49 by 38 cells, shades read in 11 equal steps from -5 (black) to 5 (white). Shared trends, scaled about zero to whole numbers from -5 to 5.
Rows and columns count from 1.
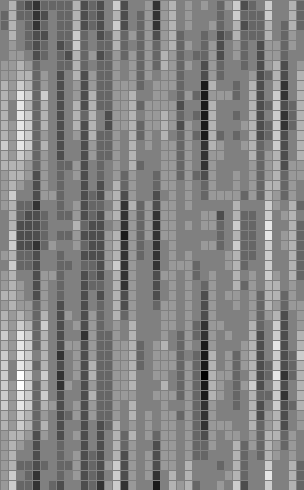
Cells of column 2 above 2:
6
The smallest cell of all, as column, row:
26, 38
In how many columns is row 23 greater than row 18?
12
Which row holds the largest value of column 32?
39
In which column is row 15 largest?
3
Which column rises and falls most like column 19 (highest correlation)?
10
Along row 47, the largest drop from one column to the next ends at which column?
16
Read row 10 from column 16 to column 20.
1 2 0 0 1
